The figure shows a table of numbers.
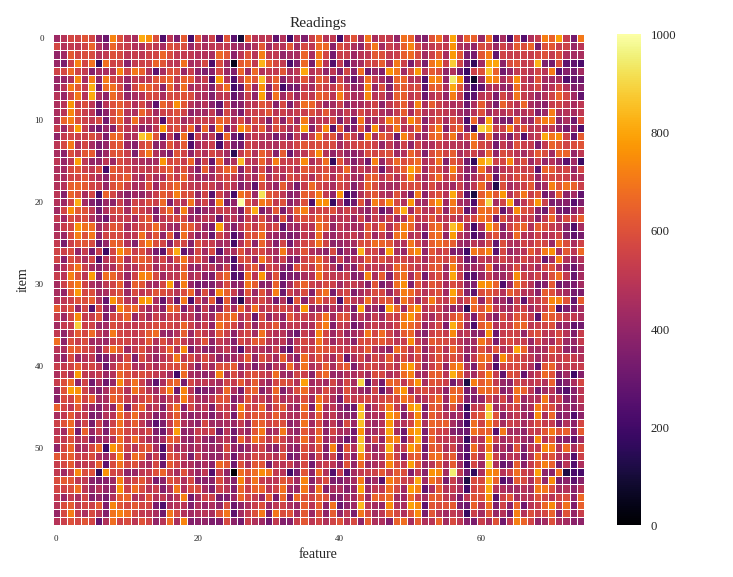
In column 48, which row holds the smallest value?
12
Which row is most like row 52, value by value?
10
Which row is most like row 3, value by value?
53
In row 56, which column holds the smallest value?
62
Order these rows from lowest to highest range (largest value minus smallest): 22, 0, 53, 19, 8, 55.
22, 8, 55, 0, 19, 53
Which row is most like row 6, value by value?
29
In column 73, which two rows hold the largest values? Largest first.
18, 13
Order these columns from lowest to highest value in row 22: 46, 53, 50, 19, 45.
19, 46, 45, 53, 50
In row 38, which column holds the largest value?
65
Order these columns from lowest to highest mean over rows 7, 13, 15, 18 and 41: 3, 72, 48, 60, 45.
72, 48, 45, 60, 3
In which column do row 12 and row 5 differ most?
59
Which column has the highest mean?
61
